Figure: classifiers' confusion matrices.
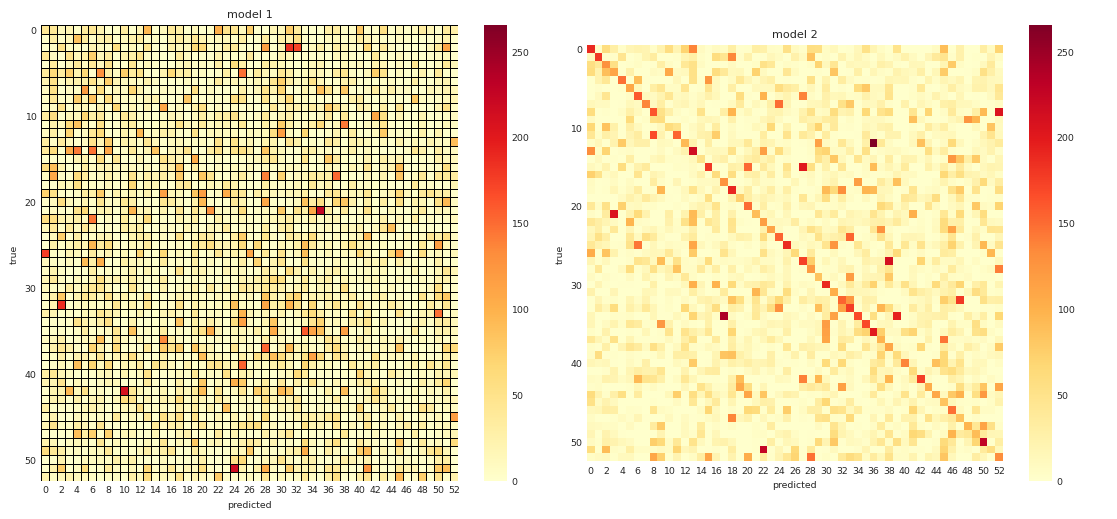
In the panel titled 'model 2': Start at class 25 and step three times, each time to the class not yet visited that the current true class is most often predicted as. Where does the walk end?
38
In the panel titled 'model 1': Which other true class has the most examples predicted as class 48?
52
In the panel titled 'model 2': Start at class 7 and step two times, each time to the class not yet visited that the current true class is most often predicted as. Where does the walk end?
33
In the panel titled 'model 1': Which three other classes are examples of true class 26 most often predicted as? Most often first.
0, 45, 33
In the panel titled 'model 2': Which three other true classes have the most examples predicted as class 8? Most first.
11, 52, 50
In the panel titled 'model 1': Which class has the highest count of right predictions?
21
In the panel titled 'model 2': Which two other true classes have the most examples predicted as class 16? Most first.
30, 11
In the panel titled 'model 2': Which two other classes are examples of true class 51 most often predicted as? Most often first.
22, 2
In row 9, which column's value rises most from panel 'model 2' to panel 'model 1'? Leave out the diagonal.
15
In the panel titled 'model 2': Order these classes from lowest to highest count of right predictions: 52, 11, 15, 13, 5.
5, 52, 11, 15, 13
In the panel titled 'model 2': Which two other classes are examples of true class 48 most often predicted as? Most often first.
50, 9
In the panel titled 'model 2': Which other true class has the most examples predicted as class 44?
40
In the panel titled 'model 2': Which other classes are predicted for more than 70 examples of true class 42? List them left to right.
6, 19, 27, 29, 38
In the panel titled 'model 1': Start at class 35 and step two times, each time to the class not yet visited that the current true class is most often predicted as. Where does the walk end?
50
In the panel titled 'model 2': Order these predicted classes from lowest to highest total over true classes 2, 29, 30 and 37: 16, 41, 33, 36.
41, 36, 16, 33
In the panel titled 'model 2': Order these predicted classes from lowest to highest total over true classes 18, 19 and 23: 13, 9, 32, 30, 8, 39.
39, 8, 13, 9, 30, 32
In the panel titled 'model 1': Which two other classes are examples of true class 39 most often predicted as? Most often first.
25, 4
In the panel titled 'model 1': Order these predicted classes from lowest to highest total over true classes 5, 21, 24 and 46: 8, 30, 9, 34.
9, 8, 30, 34
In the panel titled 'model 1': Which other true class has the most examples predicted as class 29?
35
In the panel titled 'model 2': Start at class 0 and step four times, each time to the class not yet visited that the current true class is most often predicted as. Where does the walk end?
35
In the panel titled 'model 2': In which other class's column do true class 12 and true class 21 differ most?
36
